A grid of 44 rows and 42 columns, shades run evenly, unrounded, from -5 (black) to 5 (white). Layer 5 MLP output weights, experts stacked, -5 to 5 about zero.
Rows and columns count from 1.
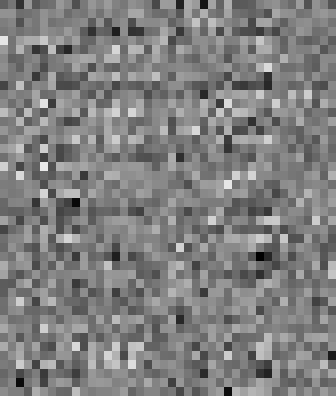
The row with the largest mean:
13
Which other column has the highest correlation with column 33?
34
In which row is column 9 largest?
27
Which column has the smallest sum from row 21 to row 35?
10
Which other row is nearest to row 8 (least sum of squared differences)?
3
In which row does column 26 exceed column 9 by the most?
6
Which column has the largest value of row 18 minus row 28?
22
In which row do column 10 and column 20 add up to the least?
23
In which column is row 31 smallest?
33
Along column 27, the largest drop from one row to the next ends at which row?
26
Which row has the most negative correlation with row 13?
4
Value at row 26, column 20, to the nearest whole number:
2
